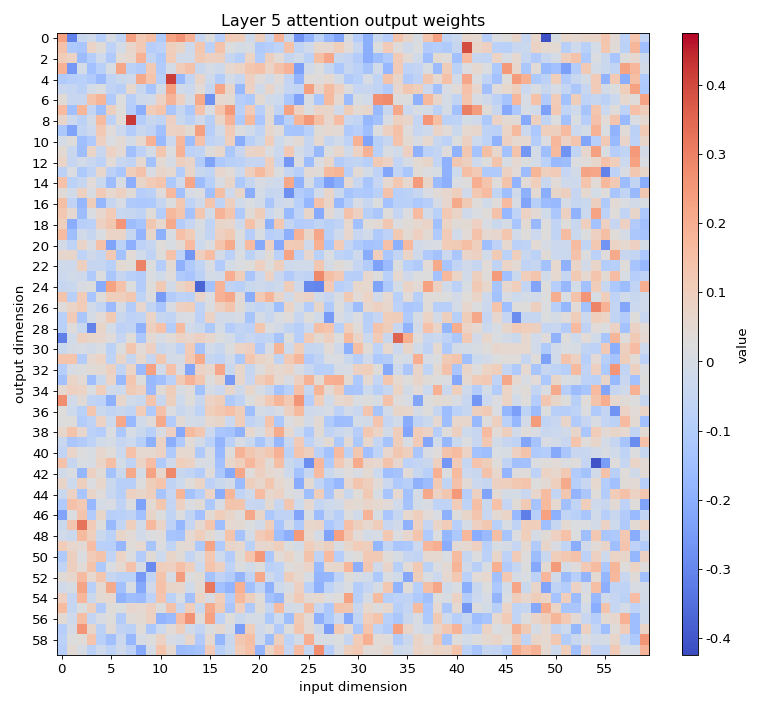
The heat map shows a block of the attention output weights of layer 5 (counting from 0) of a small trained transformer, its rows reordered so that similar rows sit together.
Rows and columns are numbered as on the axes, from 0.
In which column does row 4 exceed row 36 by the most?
46
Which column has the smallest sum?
8
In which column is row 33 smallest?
17
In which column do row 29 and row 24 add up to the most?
34
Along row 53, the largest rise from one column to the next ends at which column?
18
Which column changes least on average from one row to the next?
31
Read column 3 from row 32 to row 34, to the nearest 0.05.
0.05 -0.15 0
